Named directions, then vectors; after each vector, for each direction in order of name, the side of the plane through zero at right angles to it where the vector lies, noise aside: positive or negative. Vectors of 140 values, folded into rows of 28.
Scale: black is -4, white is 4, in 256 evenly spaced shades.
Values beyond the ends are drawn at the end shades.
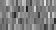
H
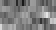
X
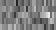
positive, positive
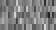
negative, negative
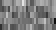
positive, negative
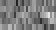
positive, positive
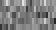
positive, negative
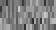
negative, positive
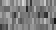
positive, negative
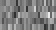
positive, positive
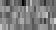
negative, positive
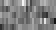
positive, negative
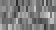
positive, positive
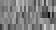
negative, negative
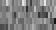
positive, negative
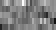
positive, negative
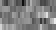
negative, positive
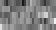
negative, positive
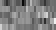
negative, positive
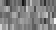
negative, positive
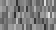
positive, positive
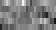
positive, negative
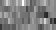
positive, negative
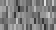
positive, positive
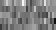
positive, negative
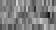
negative, negative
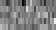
negative, positive
